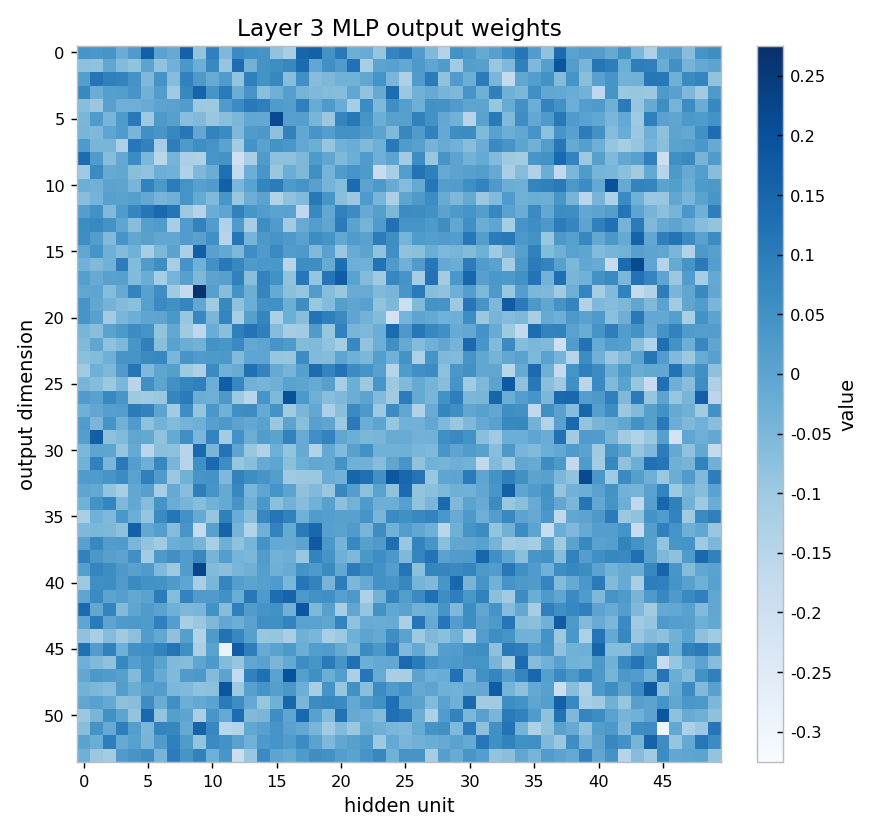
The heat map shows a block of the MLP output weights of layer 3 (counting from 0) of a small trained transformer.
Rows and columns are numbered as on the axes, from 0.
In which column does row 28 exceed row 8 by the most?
45
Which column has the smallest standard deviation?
14
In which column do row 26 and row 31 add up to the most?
48
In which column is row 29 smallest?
46
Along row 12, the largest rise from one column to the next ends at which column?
18
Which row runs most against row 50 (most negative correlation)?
38
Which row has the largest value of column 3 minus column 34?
21
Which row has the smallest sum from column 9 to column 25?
8
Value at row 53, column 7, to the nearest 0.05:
0.1
